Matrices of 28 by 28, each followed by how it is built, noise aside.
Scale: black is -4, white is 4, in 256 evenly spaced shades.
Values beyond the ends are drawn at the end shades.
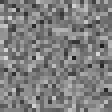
noise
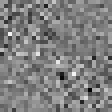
block diagonal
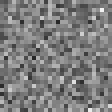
noise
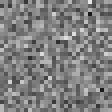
noise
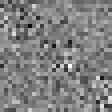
block diagonal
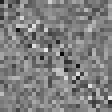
banded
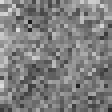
smooth
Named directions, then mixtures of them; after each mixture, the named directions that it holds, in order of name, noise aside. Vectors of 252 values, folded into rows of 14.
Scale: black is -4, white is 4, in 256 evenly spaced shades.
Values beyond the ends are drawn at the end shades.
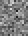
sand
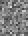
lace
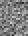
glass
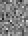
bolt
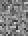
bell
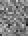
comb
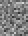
glass.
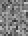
bell.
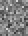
bolt, comb, glass.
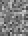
glass, lace, sand.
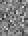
bolt, comb.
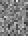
bell, comb, sand.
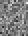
bell, bolt, sand.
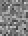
bell.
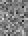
bell, bolt, comb.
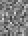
bolt, comb, lace.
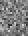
bell, comb, lace.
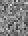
bell, comb, sand.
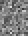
lace.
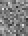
comb, lace.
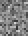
bell.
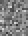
bell, lace.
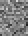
comb, glass.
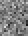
comb, glass, lace.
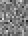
bolt.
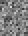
lace.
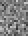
bell, comb.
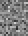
bell.
